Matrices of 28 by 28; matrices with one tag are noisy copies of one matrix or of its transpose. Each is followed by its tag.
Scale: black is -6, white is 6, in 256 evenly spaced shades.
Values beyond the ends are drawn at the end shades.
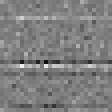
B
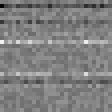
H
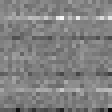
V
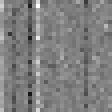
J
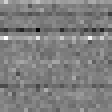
J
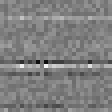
B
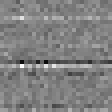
B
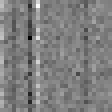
J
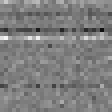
J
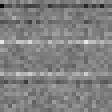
H
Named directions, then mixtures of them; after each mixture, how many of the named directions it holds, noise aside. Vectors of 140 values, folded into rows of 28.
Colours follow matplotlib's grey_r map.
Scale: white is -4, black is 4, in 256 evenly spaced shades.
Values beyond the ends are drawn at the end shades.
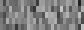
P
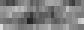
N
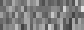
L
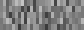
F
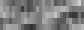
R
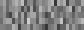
one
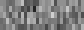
three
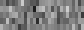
four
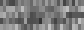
three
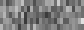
two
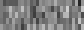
three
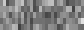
two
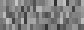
one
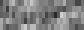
one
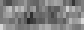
one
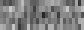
four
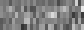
three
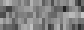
three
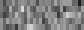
two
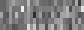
three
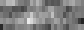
one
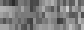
three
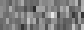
four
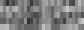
two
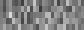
one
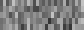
two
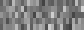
one
